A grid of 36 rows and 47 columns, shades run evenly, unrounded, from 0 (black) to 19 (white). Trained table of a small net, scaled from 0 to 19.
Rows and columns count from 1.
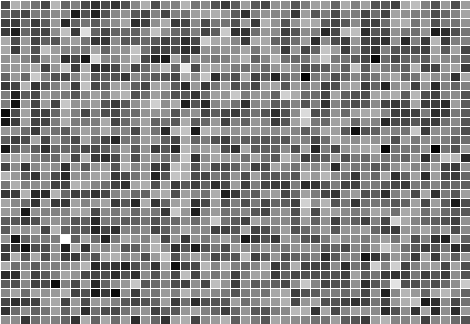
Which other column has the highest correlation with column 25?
45
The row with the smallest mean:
31
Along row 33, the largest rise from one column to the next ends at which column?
13
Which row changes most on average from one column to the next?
10
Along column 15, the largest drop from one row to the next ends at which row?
2
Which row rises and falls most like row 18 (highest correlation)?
8
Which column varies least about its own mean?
15
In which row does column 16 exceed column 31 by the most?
12
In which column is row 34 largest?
42
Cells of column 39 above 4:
29
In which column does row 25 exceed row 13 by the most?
40
